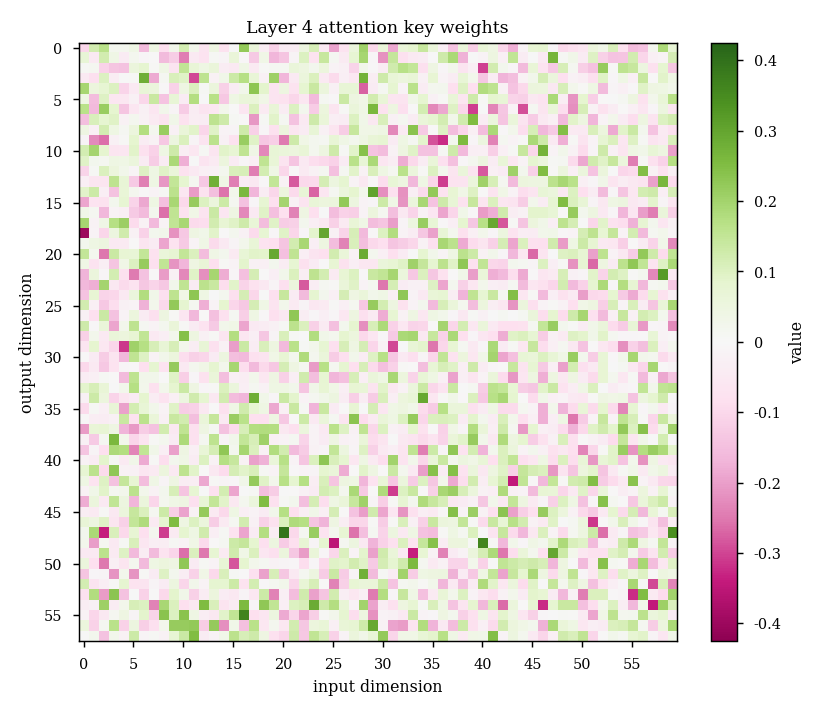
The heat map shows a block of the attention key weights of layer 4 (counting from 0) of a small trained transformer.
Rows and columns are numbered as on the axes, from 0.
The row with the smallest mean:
16
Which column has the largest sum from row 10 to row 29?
9
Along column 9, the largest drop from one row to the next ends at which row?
18
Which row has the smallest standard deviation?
33
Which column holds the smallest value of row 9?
36
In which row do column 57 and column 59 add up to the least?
52
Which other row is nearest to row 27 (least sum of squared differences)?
30
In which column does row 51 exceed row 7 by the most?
45
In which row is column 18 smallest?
10
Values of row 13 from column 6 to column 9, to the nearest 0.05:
-0.25 0.05 -0.2 0.15
